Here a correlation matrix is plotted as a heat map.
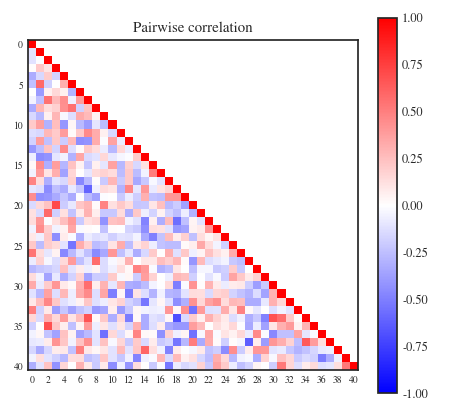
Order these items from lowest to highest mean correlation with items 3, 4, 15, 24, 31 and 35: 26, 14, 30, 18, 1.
18, 14, 26, 1, 30
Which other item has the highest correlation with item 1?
5
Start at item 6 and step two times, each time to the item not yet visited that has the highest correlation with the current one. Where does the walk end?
14
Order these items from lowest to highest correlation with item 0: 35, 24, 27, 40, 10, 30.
40, 35, 27, 24, 10, 30
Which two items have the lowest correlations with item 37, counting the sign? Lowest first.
27, 18
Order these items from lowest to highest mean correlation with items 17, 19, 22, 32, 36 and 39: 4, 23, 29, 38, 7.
38, 7, 4, 29, 23
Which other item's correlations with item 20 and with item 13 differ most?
36
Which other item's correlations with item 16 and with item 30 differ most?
34
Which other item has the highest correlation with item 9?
20
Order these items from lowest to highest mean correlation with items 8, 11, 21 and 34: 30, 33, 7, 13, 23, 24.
33, 24, 23, 13, 30, 7
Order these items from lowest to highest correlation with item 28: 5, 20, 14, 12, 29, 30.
30, 20, 5, 12, 29, 14
